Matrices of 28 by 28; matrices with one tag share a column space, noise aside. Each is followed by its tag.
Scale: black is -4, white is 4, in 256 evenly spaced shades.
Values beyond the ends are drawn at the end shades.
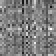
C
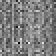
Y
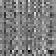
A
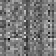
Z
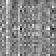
C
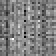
Z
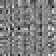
C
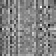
C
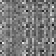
Y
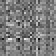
Z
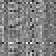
Y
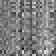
A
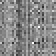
Y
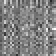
C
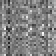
C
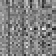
C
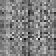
Z
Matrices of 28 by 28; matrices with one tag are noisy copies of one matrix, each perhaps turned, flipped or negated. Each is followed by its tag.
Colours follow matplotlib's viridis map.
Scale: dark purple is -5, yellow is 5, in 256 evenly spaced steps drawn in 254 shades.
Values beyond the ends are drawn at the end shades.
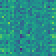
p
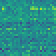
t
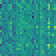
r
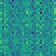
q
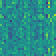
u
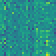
t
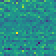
r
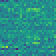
u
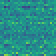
r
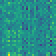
t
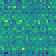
p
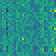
r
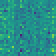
p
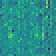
u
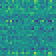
p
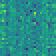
p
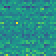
r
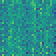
q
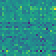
t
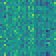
t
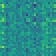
p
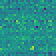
p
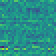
u
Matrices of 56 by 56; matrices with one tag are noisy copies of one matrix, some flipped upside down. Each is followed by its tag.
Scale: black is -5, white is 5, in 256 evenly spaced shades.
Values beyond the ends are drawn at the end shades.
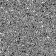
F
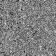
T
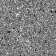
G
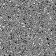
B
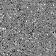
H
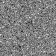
H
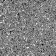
F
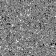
G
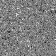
G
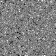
T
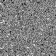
F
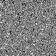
F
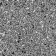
F
